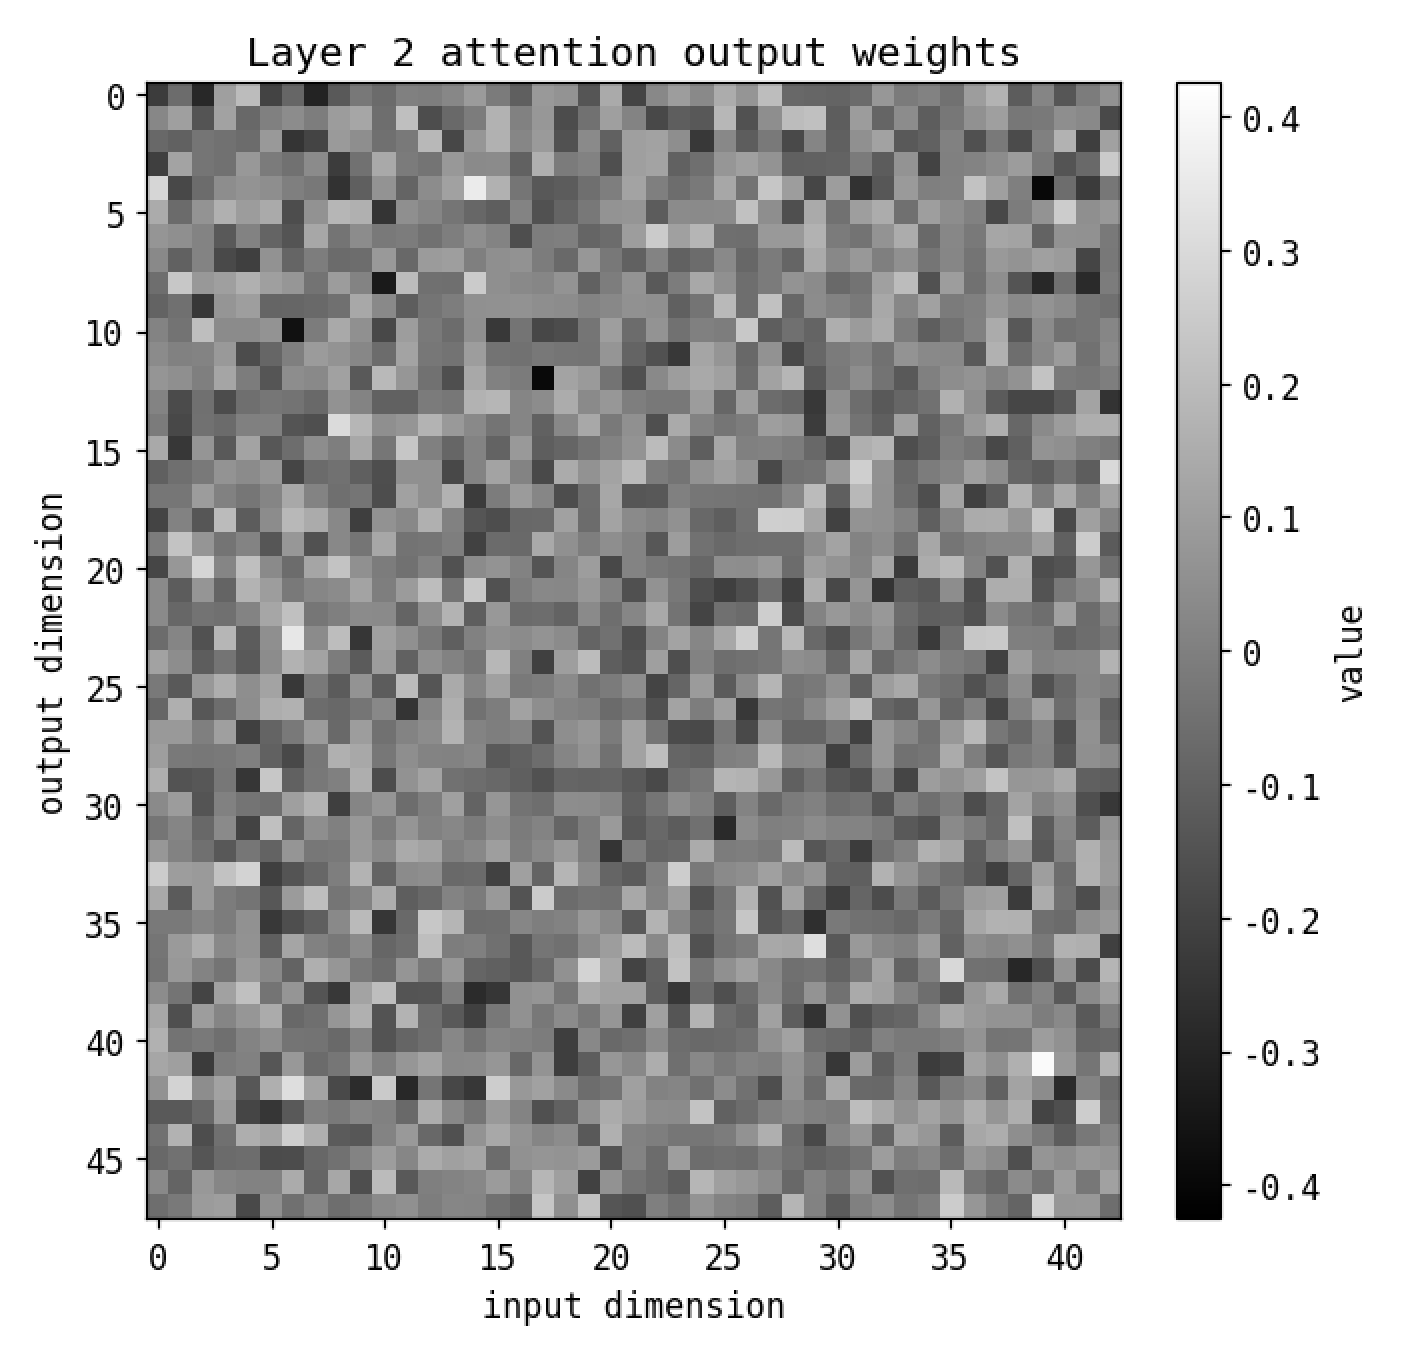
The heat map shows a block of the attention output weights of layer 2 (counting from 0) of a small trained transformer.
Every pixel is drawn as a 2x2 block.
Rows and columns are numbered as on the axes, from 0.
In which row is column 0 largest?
4
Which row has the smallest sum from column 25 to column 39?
21
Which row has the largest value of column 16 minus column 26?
26
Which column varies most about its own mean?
6
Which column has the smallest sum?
30
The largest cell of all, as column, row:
39, 41
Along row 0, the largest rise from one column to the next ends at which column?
3
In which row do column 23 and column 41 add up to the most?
33
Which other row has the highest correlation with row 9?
0
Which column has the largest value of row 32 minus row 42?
11
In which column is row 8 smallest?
10
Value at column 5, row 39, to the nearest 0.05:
0.15
